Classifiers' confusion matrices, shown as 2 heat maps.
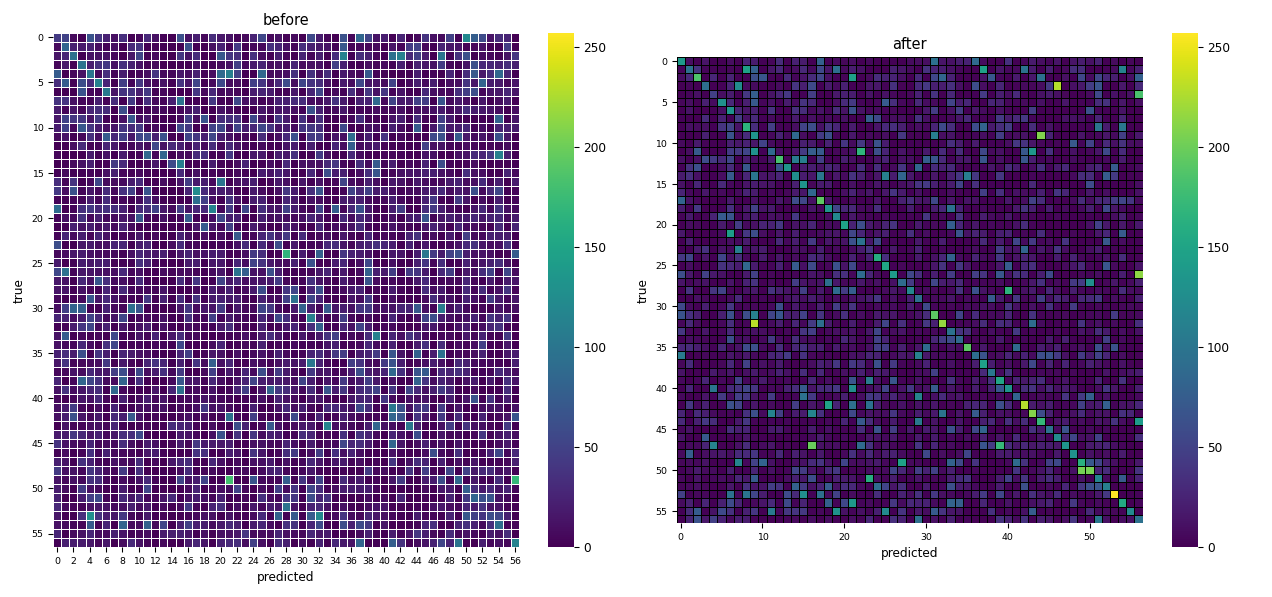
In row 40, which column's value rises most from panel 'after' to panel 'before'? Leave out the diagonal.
51
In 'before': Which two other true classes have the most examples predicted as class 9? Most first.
30, 42
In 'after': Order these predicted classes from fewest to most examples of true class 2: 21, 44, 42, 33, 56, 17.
42, 33, 17, 56, 44, 21
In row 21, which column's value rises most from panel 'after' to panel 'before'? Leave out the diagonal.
18
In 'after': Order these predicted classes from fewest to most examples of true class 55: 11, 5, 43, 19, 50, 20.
20, 50, 5, 43, 11, 19
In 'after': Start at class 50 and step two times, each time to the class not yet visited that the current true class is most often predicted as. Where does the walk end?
27
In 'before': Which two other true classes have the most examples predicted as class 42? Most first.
2, 41
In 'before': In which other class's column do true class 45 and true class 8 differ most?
41
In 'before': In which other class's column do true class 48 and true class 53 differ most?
32
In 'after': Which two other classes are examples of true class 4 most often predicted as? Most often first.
56, 9
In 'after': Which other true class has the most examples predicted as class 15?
53
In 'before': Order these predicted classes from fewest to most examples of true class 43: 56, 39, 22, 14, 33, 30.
56, 30, 14, 22, 39, 33
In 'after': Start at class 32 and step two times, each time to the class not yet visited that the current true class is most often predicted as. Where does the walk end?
44
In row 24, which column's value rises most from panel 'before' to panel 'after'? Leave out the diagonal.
33
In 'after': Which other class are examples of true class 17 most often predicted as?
0
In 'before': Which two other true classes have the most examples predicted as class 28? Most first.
24, 52
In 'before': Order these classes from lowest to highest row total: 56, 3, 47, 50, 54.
47, 50, 3, 56, 54
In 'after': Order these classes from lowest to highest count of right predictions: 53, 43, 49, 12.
49, 12, 43, 53
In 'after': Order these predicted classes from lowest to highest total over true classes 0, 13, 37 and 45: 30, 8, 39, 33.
39, 30, 33, 8
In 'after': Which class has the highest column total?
9
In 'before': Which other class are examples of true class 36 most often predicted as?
31
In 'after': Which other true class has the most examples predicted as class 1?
48
